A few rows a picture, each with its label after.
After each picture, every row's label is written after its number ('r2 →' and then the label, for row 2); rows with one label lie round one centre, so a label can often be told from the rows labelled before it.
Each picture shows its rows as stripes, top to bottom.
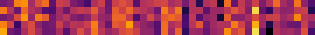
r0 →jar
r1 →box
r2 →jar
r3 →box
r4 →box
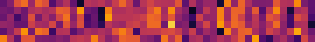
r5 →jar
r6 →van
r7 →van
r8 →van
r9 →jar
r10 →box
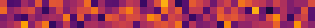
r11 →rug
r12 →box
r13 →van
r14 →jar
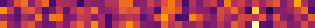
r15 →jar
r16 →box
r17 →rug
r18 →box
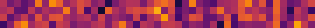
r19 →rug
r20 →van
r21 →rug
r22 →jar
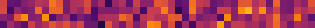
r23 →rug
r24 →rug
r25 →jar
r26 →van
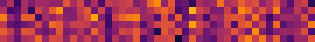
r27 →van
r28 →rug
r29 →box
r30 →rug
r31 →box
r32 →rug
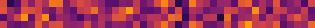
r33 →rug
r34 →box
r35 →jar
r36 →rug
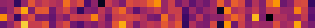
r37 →van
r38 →jar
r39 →box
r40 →jar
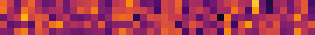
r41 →box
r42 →box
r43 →jar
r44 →rug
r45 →jar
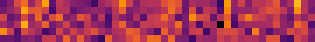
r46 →jar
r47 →jar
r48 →rug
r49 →jar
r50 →box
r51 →van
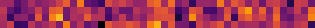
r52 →van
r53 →rug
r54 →rug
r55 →van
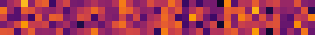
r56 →jar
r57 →box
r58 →rug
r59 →jar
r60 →box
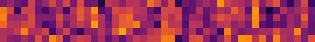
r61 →van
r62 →box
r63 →box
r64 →box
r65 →jar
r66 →rug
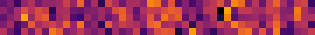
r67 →van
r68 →jar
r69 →jar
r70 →van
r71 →rug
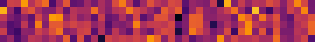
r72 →jar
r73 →box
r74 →rug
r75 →rug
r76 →rug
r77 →van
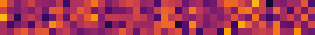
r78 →box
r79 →rug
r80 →box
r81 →rug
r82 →jar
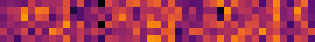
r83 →van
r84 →jar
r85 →jar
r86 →van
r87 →rug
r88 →van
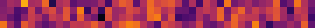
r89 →jar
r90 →van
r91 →van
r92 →box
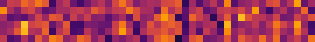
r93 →jar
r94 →box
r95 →rug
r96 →jar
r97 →jar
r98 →rug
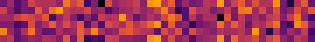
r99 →van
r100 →rug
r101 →jar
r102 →van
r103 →box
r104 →van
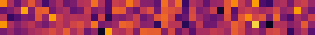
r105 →box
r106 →jar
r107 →rug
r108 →box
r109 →van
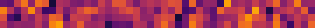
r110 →jar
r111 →box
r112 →rug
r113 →rug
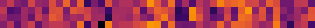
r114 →van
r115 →rug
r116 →rug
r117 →van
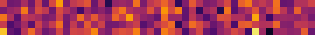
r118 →rug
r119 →jar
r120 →box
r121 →rug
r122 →box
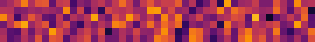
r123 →jar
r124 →van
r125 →box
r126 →jar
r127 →rug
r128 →rug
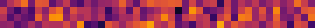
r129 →jar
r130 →rug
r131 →rug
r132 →van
